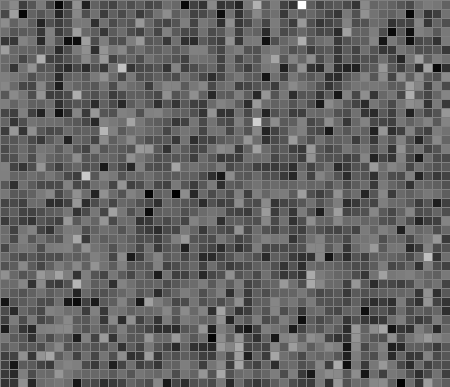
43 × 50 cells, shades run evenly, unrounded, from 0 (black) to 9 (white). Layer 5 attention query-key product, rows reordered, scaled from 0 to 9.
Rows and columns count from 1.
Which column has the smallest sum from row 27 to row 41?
39
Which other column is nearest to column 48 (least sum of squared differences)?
14
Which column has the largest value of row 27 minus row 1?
21
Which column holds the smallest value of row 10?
7
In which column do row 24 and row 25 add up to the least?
17
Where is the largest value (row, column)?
1, 34
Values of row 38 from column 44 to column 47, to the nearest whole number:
5 3 4 5
